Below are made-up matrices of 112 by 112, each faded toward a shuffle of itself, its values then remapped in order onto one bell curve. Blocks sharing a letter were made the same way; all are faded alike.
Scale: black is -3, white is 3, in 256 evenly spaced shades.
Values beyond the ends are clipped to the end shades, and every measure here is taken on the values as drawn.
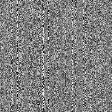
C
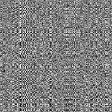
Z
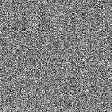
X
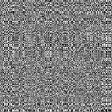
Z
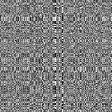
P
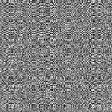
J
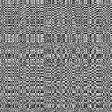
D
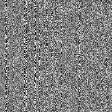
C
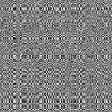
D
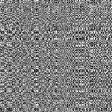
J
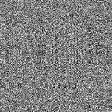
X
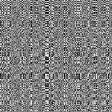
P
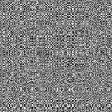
J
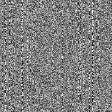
C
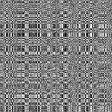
D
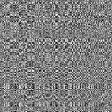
J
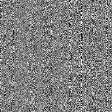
C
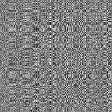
P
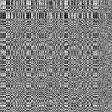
D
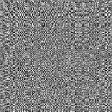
J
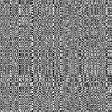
P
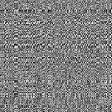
J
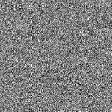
X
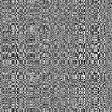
P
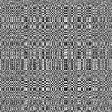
D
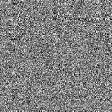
X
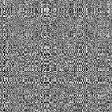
Z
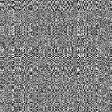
Z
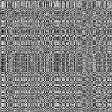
D
